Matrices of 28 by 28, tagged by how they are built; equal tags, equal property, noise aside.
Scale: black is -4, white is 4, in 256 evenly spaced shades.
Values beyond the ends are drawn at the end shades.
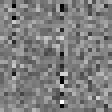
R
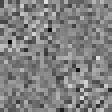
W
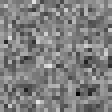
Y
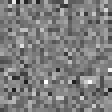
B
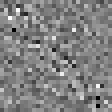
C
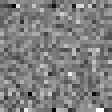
B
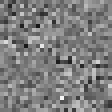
W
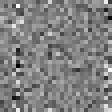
R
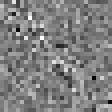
C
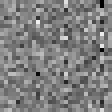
R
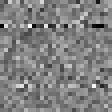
B
